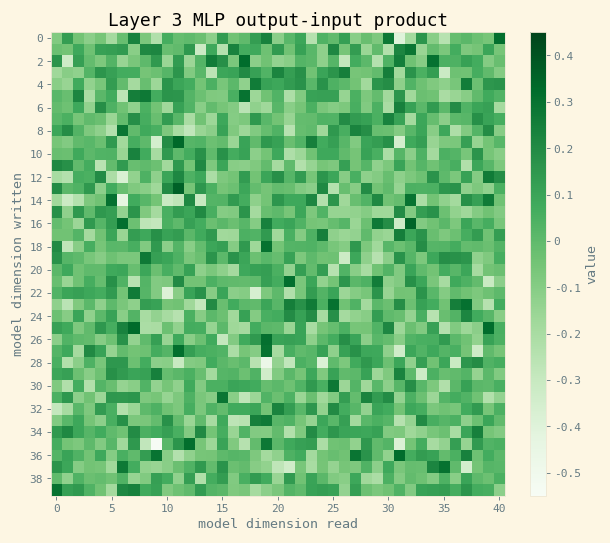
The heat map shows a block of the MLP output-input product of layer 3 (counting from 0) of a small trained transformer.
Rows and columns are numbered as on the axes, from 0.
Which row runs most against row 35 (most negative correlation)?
36
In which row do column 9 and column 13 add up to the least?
35
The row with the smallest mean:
28
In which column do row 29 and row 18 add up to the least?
29
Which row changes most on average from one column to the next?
14
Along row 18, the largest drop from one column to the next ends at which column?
1
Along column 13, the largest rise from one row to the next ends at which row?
15
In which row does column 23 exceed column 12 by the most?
23
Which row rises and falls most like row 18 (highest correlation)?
2
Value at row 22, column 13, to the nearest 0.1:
0.2
